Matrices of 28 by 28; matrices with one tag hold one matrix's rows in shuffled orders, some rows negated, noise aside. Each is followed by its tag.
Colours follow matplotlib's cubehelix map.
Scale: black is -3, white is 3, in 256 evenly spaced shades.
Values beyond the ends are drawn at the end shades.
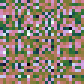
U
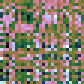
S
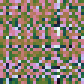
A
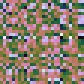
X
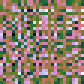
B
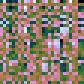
X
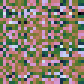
X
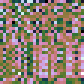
B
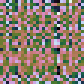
A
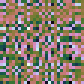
U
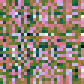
B
